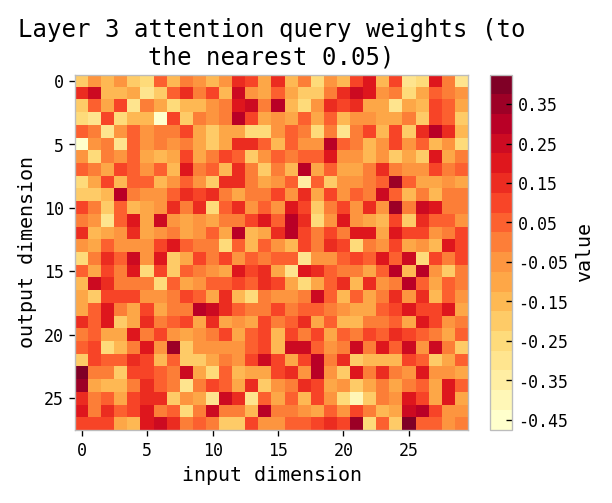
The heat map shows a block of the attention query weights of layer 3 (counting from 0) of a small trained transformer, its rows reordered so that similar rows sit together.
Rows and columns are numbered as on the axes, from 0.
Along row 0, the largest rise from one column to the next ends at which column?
27
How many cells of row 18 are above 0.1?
6
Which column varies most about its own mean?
0
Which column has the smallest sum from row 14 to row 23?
3
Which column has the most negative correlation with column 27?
18
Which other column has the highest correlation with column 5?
25
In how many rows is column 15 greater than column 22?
11
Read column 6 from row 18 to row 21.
-0.1 0 0.1 -0.05
